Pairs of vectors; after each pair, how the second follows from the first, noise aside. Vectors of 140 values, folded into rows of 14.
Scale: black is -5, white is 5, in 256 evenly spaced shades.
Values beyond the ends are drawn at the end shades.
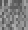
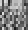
negated, scaled up.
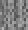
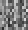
negated, scaled up.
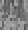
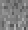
reversed, negated, partly zeroed.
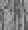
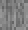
wrapped around, shrunk.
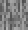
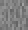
wrapped around, shrunk.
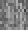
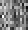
wrapped around, negated, scaled up.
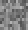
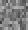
copied.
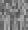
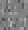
reversed, negated, partly zeroed.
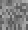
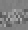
wrapped around, partly zeroed.
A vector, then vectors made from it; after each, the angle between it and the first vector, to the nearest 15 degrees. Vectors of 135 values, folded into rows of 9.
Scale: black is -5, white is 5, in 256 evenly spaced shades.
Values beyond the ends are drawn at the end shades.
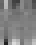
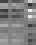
90 degrees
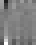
135 degrees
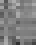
135 degrees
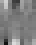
30 degrees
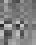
60 degrees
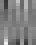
135 degrees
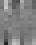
30 degrees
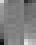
75 degrees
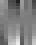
45 degrees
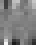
165 degrees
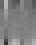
15 degrees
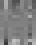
30 degrees
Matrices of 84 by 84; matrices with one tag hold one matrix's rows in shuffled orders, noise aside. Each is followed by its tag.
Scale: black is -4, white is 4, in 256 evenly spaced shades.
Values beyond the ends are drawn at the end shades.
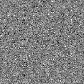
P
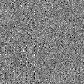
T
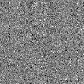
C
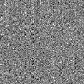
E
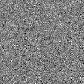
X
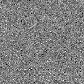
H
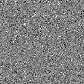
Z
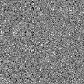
E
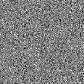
X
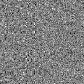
T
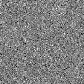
Z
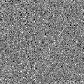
T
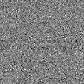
H
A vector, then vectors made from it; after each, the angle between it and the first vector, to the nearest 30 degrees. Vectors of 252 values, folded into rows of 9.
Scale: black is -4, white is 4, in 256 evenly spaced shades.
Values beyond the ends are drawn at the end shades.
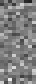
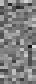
120 degrees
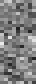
90 degrees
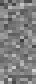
30 degrees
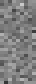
60 degrees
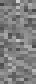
60 degrees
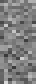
120 degrees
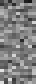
30 degrees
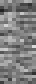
120 degrees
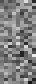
90 degrees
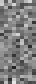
150 degrees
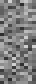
120 degrees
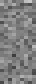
150 degrees
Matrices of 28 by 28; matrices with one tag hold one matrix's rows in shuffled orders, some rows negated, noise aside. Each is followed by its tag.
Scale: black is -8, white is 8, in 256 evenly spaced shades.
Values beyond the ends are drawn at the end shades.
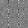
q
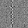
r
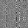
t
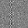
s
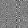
t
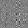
t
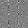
q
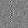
s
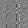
t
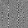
q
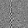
s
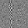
s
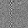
s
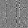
t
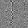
r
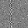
s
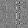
t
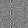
s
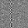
s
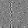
s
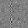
s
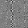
r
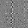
r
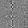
r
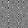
q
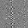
r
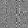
t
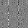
q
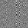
t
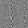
r
